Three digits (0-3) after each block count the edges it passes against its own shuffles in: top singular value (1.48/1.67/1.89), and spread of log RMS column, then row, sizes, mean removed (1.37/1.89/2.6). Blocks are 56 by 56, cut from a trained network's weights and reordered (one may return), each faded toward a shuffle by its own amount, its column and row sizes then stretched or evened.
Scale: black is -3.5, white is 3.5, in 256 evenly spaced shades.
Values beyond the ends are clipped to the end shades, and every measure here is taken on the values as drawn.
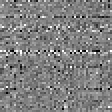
3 1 3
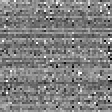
3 2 0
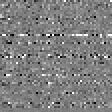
1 0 3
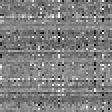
3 2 2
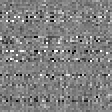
2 0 3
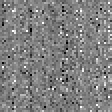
1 2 0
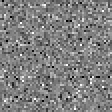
0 0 1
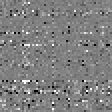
0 2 3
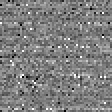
0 0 2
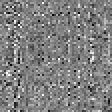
3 3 1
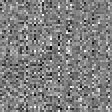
3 3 1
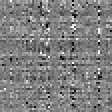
2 3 0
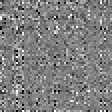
3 3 2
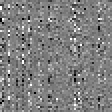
0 3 1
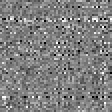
2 1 3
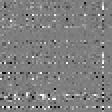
1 2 3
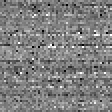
2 1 2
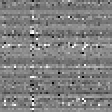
3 2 2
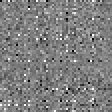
0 2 2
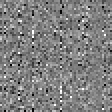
0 3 0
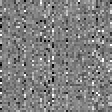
1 3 0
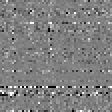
2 0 3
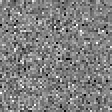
0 0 1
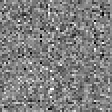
1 2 0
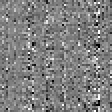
2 3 0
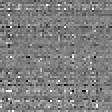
2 2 2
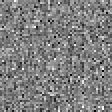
0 1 1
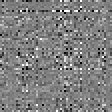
3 3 3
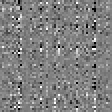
2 3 2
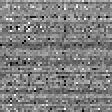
3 1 2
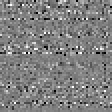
0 0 3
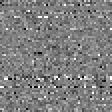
0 0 3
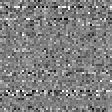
1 0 3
